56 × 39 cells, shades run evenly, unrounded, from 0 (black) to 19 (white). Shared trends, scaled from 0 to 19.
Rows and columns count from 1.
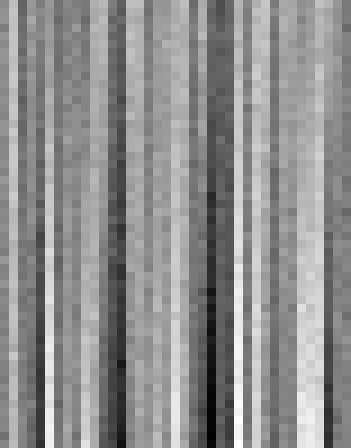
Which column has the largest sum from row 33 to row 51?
27
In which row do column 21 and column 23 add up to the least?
55
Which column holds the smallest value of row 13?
14
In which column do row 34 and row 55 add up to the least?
24
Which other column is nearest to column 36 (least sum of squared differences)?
29
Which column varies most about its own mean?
37
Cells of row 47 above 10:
20
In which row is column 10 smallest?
3
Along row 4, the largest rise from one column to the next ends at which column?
15
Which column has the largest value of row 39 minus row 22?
34
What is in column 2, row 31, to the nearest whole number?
13
